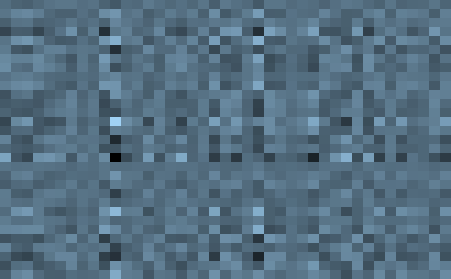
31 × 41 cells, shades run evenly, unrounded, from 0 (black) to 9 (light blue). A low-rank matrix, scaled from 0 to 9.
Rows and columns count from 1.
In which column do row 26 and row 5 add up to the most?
24
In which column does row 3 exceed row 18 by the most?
11
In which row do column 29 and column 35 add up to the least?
18
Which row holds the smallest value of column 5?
14
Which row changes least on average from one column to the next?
19
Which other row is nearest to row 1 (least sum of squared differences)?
17
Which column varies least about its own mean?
27
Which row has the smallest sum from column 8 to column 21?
29
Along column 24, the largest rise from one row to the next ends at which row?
5
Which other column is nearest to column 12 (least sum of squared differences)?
28
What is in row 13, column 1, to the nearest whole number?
4
